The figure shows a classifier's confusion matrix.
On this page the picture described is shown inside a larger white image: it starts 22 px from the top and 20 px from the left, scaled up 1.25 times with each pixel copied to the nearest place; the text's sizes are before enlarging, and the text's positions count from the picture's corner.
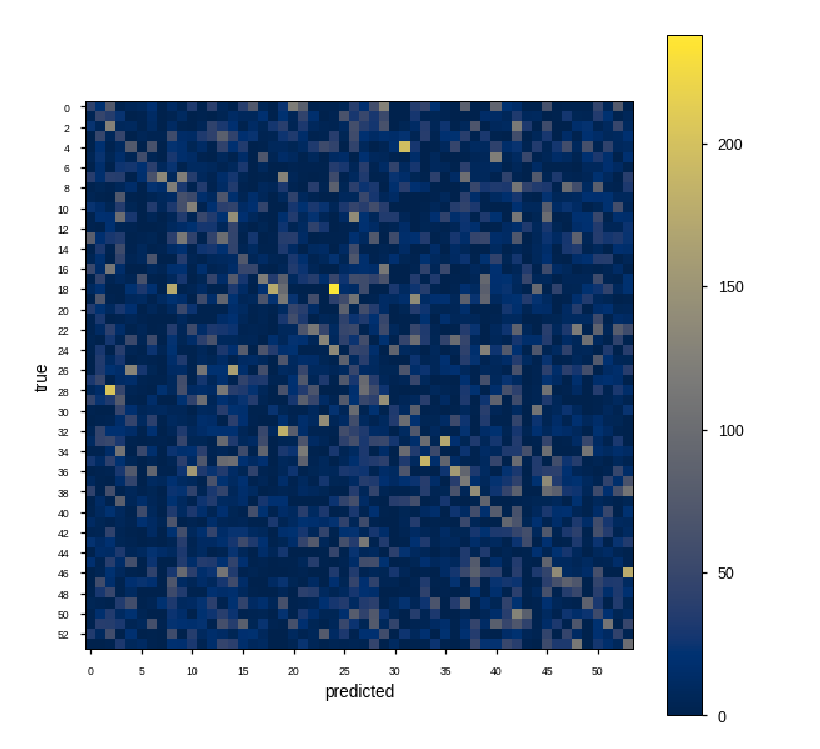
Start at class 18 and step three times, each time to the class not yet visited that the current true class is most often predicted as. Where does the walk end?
3
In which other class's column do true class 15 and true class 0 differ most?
29
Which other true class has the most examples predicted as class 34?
49
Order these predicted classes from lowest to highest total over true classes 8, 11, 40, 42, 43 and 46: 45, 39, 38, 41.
41, 39, 38, 45
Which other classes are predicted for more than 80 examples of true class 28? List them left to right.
2, 13, 27, 45
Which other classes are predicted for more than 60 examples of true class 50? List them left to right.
26, 28, 42, 43
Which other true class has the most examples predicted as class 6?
36
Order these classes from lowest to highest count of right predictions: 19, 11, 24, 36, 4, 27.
11, 4, 27, 19, 24, 36
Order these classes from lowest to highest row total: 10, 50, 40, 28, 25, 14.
14, 25, 40, 50, 10, 28
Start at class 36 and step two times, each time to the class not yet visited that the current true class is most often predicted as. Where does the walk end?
45
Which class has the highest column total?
42
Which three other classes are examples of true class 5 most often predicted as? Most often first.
40, 17, 43
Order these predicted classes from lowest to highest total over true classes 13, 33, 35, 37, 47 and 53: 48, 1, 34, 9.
34, 1, 9, 48
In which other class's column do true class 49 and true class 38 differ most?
53
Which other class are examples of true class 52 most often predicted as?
23
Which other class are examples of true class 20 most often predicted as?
25
